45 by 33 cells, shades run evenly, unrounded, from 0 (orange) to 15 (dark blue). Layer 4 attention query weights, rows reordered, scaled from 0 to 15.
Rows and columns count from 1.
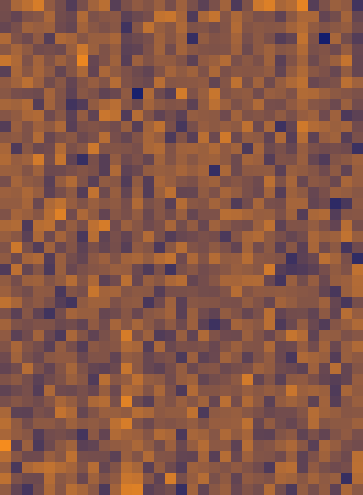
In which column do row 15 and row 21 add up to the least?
4
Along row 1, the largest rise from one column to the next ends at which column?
29
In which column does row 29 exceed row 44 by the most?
5
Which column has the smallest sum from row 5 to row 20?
28
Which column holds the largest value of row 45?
17
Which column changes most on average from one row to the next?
32
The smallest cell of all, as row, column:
41, 1
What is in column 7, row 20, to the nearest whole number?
9
